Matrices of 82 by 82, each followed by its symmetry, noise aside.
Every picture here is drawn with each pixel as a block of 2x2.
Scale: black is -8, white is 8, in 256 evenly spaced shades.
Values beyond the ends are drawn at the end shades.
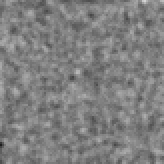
antisymmetric.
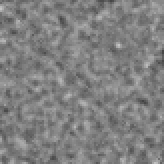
symmetric across the other diagonal.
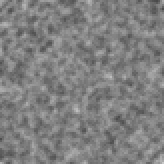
symmetric.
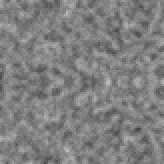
mirrored top to bottom.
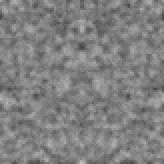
mirrored left to right.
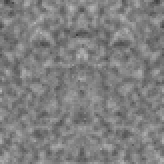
mirrored left to right.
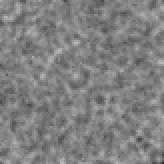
symmetric.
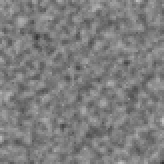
symmetric.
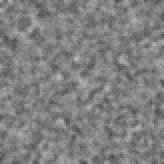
symmetric.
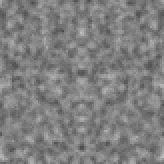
mirrored left to right.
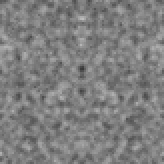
mirrored left to right.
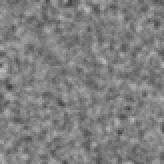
antisymmetric.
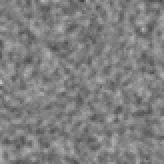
antisymmetric.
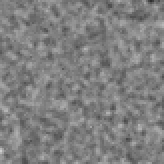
antisymmetric.
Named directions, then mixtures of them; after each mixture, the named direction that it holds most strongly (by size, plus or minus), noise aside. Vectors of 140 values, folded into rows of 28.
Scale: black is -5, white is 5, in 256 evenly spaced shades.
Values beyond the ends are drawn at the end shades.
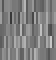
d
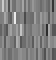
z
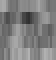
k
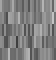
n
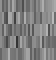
n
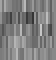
d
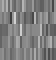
z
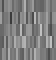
d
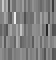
z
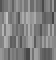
n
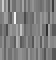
z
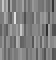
z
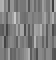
n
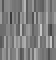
d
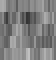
k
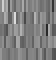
z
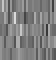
z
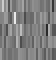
z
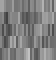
n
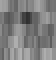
k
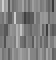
z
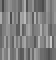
d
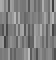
n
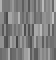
n
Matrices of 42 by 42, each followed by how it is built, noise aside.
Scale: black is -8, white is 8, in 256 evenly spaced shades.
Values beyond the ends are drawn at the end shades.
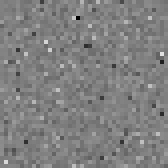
sparse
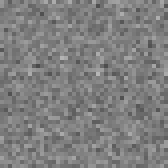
repeating columns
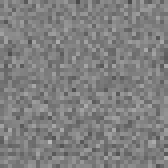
repeating columns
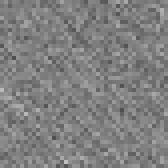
Toeplitz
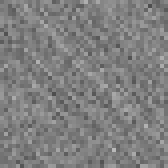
Toeplitz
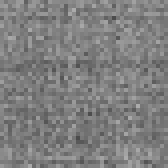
blocks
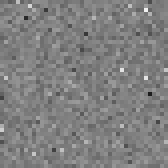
sparse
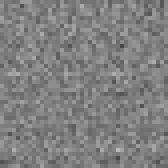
repeating columns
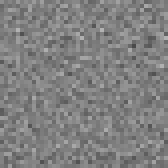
repeating columns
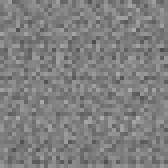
repeating columns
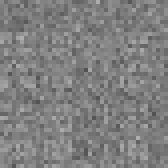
blocks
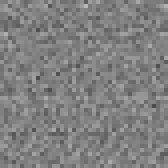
repeating columns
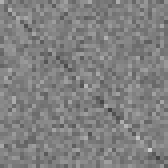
diagonal
